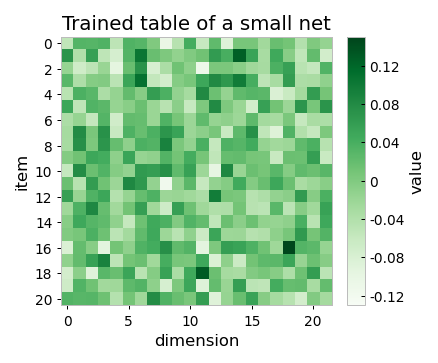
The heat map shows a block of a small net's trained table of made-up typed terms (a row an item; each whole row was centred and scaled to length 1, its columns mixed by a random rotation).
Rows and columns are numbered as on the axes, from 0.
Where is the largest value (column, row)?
18, 16
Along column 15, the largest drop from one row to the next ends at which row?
5
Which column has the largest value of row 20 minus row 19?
11
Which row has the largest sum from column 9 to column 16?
3
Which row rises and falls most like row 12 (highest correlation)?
15
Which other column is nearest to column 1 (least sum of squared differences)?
7
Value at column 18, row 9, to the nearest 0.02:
0.02
